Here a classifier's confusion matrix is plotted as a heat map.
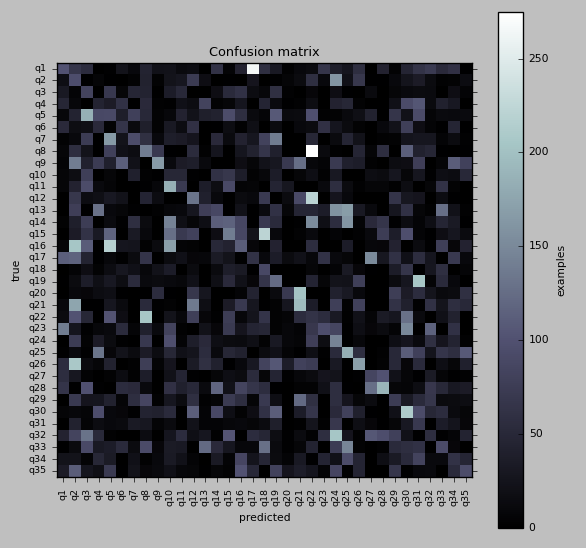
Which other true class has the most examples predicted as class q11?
q15
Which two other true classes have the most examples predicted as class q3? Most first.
q5, q32
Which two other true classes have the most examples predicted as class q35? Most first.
q25, q9
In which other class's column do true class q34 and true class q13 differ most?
q24
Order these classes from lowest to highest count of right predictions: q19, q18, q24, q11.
q11, q18, q19, q24
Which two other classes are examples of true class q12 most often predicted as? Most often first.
q22, q21
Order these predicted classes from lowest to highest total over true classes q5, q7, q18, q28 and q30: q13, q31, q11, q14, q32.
q13, q11, q32, q31, q14
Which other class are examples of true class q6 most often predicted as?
q30
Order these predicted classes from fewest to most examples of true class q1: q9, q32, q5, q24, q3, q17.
q5, q9, q24, q3, q32, q17
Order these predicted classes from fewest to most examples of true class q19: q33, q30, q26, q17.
q17, q30, q33, q26
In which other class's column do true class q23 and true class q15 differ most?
q18
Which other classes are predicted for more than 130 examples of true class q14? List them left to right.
q10, q22, q25
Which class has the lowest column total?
q20
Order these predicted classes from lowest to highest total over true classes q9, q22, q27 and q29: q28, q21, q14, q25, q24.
q14, q25, q28, q24, q21
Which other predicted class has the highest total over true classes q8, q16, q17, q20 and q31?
q2
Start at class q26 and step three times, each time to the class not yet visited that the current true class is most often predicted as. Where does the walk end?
q10
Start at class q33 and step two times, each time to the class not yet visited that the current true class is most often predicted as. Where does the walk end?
q4
